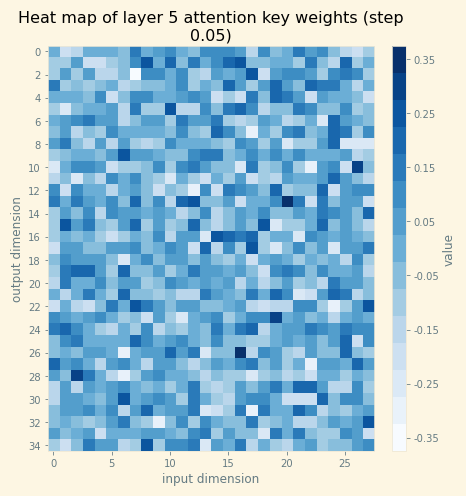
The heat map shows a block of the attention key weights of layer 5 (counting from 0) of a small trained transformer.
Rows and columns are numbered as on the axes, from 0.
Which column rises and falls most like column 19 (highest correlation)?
0
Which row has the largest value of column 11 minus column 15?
6
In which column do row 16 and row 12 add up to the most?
15
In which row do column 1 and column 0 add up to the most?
24
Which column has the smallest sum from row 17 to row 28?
18
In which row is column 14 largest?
16
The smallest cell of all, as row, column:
2, 7
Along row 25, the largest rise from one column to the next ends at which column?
27
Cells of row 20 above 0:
12
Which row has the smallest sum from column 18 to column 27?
8
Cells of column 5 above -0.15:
27
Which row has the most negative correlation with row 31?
21
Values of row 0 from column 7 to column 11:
0.15 0 0.05 0.1 0
